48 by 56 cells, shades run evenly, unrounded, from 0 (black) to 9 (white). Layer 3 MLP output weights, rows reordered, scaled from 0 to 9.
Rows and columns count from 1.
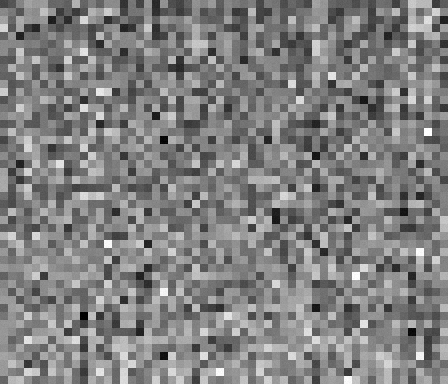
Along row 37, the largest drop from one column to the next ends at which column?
22
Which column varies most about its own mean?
11
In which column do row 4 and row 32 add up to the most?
53
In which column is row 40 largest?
29
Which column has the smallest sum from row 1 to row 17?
23
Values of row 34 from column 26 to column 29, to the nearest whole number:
3 5 4 5
